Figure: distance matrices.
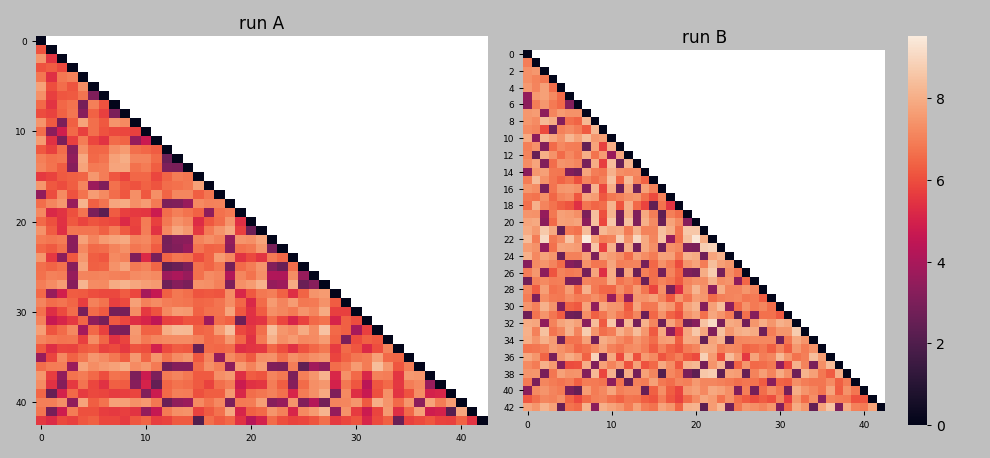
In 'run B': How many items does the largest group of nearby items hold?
11
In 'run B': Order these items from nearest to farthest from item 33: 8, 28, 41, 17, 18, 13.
28, 17, 18, 41, 8, 13
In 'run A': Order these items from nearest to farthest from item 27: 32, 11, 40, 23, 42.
40, 23, 42, 11, 32
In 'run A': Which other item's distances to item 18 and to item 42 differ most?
15
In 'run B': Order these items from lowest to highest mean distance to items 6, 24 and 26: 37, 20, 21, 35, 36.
37, 21, 20, 35, 36
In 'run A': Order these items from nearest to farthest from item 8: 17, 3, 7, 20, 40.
7, 20, 17, 3, 40
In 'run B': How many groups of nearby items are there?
8
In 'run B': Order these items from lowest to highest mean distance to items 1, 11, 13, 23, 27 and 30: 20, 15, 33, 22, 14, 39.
20, 39, 14, 15, 33, 22
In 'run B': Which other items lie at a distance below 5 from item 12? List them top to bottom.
1, 10, 29, 39
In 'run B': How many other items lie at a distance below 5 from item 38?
10
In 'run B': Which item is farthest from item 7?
22
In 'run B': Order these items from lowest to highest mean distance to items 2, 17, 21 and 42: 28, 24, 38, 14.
24, 28, 38, 14
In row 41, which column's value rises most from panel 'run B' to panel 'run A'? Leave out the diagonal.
35
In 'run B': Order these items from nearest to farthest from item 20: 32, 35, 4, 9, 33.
32, 9, 35, 4, 33
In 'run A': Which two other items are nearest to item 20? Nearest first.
21, 42
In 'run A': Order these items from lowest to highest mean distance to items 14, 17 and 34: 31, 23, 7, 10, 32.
23, 31, 10, 7, 32
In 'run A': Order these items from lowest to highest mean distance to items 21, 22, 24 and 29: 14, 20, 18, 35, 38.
20, 38, 14, 18, 35
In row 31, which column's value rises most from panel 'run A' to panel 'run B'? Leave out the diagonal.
19
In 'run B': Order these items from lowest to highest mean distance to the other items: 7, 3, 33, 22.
7, 3, 33, 22
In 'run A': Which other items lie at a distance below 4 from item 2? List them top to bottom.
9, 11, 24, 37, 38
